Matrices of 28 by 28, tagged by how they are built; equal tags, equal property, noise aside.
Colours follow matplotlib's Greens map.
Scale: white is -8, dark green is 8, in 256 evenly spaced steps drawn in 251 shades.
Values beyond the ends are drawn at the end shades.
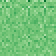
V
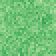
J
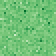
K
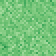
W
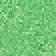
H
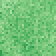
J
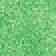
J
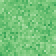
J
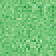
V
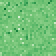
K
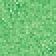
H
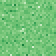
K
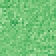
H
